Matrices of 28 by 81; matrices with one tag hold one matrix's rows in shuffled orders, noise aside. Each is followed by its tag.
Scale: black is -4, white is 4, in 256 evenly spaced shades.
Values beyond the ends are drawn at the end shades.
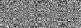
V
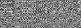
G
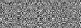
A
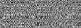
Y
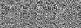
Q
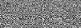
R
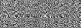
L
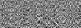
Q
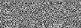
R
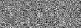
Q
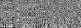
G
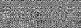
Y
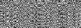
V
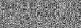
Q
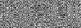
V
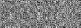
Q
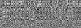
Y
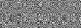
A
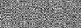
R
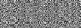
L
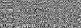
G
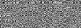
R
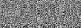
Q
